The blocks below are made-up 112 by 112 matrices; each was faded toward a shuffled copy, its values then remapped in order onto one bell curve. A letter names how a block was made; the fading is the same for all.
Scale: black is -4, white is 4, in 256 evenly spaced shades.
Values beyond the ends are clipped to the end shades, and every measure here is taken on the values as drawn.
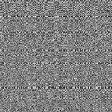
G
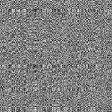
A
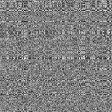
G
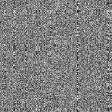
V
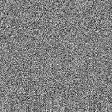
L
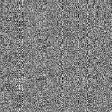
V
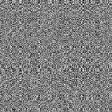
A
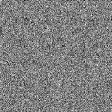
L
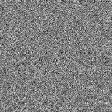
L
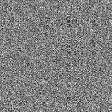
L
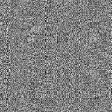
V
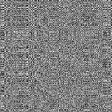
A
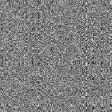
V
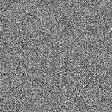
L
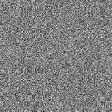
L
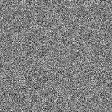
L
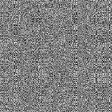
V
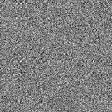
L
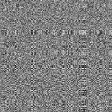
A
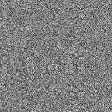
L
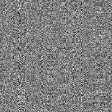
V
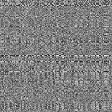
G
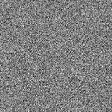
L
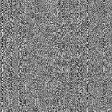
V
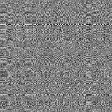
G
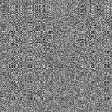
A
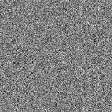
L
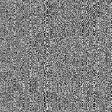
V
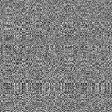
A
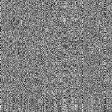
V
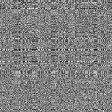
G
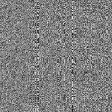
V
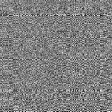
G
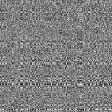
G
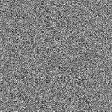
L
